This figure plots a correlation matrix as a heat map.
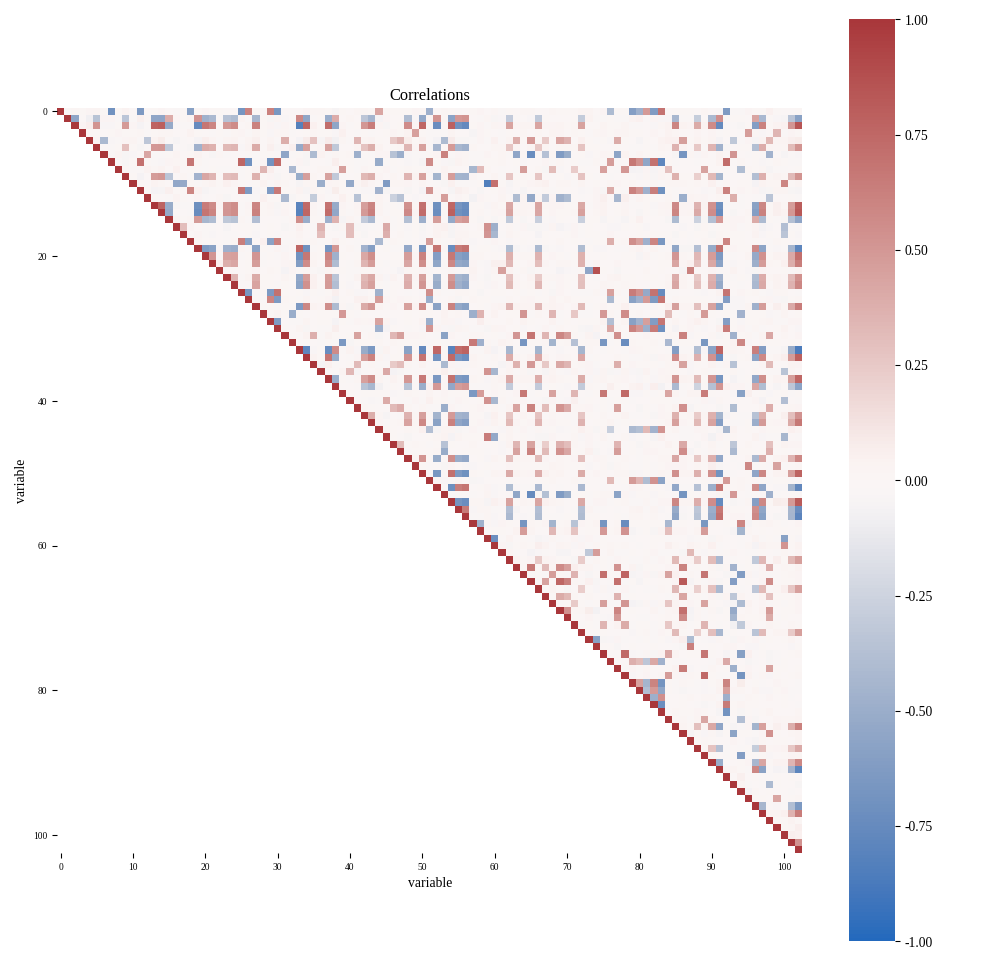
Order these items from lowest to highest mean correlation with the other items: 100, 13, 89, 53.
53, 100, 89, 13
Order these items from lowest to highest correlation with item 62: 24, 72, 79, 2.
79, 72, 24, 2
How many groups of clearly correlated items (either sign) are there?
7
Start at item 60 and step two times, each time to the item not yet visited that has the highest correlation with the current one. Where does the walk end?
100
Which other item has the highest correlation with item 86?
65
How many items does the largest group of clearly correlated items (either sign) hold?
36
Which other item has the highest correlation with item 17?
59
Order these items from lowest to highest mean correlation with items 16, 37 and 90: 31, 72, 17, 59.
31, 17, 59, 72
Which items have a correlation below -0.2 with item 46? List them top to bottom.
6, 12, 53, 93
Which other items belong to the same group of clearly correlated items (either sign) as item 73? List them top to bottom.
22, 61, 74, 87
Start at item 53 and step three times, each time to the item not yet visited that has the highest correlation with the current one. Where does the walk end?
12
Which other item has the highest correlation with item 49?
95
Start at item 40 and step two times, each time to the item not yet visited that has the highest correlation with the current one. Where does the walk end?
45
